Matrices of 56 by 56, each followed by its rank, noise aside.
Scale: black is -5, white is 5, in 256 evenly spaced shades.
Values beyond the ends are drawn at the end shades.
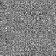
eight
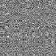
eight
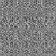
five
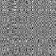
four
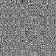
eight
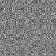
six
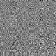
seven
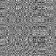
four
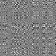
four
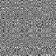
five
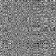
five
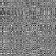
five
